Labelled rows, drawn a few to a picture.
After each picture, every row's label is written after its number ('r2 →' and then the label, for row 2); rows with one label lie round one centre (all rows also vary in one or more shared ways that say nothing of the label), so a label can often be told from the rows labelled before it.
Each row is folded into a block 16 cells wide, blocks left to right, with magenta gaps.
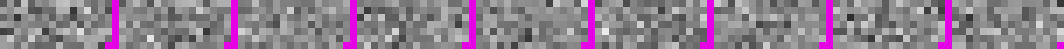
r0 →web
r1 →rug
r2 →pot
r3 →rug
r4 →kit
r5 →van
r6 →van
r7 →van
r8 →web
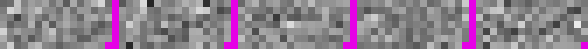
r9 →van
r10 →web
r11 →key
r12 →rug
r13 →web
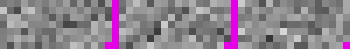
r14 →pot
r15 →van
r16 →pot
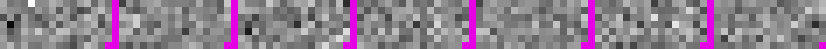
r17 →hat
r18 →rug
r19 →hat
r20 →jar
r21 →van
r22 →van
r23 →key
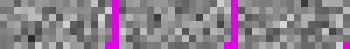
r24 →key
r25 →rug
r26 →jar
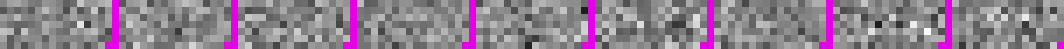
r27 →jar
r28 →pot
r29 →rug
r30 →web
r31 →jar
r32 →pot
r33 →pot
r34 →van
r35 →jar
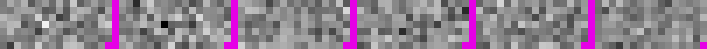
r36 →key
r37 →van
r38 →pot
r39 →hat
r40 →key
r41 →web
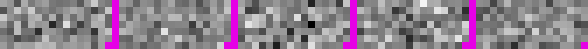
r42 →rug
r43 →pot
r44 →pot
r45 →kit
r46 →web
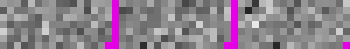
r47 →hat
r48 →web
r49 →rug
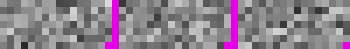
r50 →van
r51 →web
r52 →pot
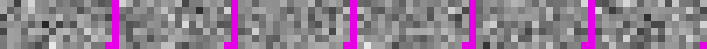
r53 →key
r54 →jar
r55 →key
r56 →hat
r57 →kit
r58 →hat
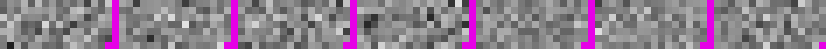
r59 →web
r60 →jar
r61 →key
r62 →hat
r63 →key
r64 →pot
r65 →van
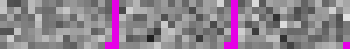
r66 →hat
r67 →van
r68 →hat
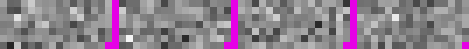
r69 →hat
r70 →hat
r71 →key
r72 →van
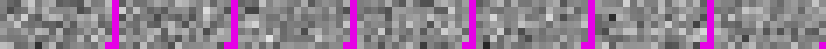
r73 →rug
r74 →key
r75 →rug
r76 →jar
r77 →jar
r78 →kit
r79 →hat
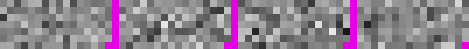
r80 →pot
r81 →web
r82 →van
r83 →hat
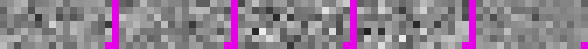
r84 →web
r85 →van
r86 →kit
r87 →pot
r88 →key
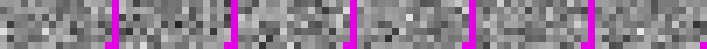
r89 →van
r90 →pot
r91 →rug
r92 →kit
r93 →jar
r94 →van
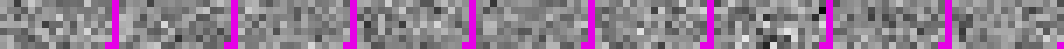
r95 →van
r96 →van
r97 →pot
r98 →jar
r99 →key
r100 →pot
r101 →jar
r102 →rug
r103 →jar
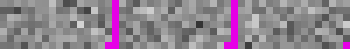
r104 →jar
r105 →rug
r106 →kit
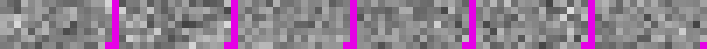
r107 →rug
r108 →pot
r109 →pot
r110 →jar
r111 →hat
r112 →kit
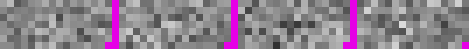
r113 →key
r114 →key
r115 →pot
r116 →jar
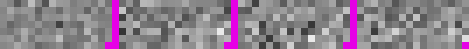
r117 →hat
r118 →key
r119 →web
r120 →pot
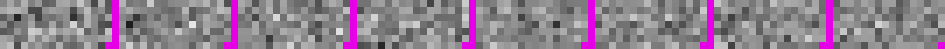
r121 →web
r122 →hat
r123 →key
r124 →web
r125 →hat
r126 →key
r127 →jar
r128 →key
